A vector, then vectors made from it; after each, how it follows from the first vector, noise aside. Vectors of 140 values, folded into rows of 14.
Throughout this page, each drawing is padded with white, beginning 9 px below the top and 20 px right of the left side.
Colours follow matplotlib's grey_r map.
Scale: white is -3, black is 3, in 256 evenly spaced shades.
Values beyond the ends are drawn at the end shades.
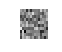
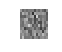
wrapped around, negated, shrunk.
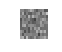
wrapped around, negated, shrunk.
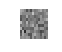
shrunk.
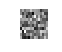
negated.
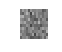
wrapped around, negated, shrunk.
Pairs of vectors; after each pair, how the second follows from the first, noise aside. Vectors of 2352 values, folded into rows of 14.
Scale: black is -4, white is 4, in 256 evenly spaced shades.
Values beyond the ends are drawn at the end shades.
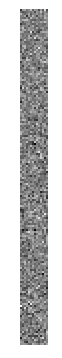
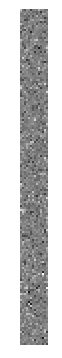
negated, partly zeroed.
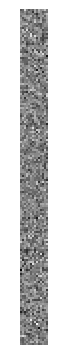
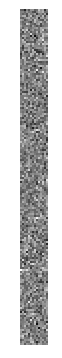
sign-scrambled.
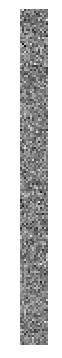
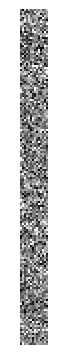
negated, scaled up.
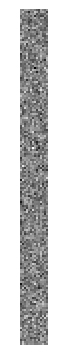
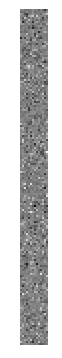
reversed, negated, partly zeroed.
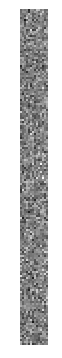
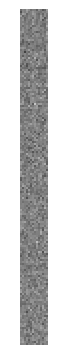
wrapped around, negated, shrunk.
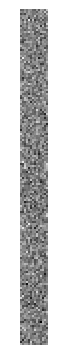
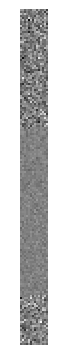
negated, partly zeroed.
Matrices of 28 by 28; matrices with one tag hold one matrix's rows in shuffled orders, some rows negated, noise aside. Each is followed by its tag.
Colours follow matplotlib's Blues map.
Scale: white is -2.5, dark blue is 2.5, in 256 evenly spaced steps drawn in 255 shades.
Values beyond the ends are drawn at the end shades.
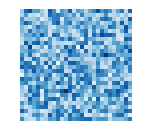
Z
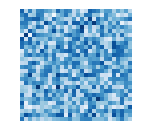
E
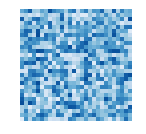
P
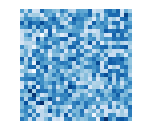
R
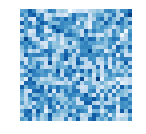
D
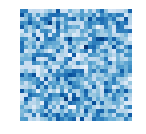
P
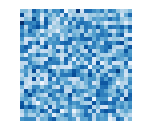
Z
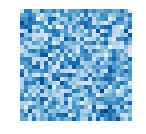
Z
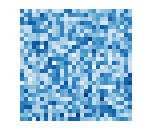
Z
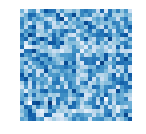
D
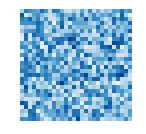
E
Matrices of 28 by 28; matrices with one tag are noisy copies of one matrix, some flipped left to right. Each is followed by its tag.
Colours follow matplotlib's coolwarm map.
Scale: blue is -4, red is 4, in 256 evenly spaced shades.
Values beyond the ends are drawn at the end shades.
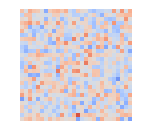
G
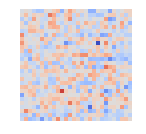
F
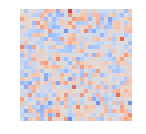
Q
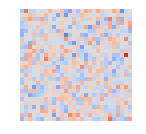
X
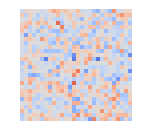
G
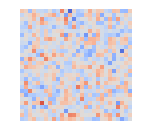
X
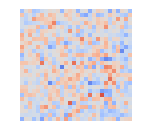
F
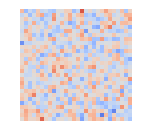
Q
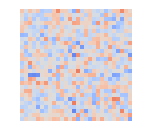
G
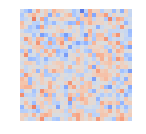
X
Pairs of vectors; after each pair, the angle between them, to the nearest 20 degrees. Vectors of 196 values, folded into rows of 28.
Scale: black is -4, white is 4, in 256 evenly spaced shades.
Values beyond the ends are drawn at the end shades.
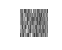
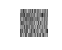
100 degrees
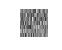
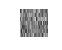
120 degrees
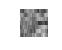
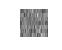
60 degrees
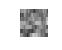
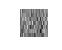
100 degrees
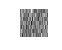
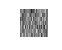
120 degrees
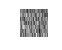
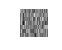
80 degrees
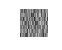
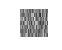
160 degrees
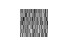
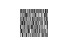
60 degrees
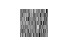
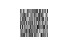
120 degrees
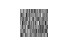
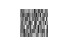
80 degrees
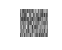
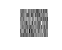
120 degrees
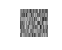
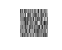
140 degrees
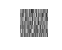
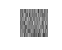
80 degrees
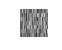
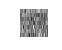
120 degrees
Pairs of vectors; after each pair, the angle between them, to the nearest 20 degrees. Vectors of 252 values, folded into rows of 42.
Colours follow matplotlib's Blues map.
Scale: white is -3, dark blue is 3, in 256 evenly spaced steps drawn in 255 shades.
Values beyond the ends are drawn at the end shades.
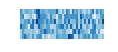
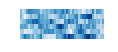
60 degrees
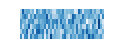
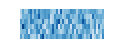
80 degrees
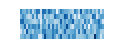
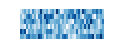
140 degrees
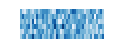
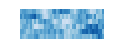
120 degrees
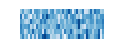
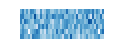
100 degrees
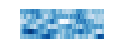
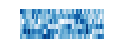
40 degrees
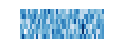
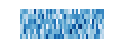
100 degrees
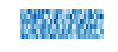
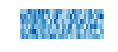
20 degrees
